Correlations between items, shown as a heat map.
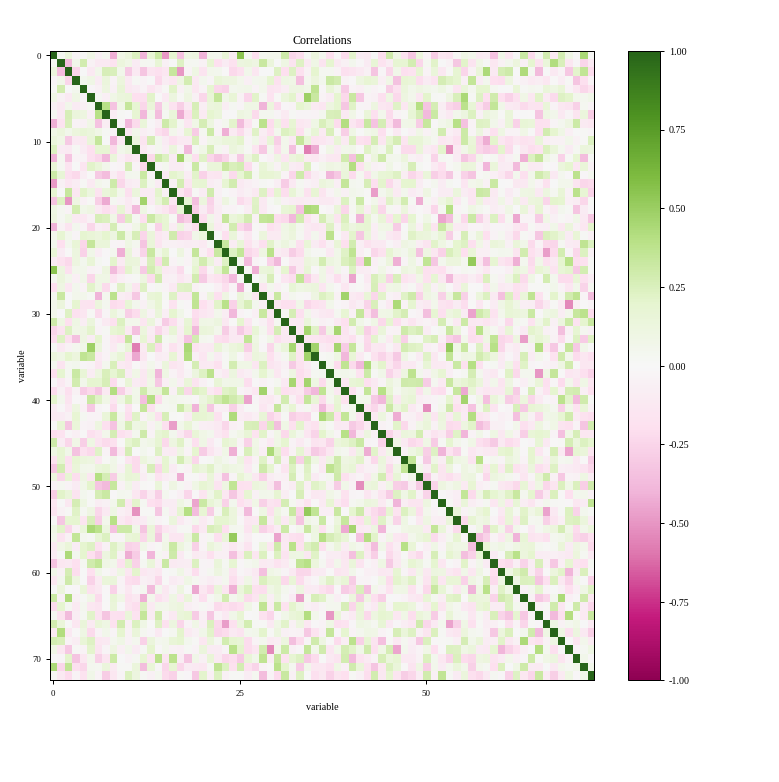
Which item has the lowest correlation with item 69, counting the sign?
29
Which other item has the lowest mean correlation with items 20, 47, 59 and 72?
0
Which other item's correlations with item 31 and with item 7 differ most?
72
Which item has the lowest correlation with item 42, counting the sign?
46
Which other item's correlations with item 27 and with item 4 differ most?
25
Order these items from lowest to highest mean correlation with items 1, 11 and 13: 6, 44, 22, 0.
44, 22, 6, 0
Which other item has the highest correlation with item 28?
39
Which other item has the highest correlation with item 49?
6
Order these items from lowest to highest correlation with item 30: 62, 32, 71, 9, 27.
27, 9, 62, 32, 71
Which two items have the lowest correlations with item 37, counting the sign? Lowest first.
65, 14
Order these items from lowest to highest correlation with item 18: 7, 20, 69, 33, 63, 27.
33, 7, 20, 69, 63, 27
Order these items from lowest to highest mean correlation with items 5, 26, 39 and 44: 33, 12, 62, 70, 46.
62, 46, 33, 12, 70
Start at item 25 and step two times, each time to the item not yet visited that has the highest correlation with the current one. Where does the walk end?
71
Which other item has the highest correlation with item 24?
56
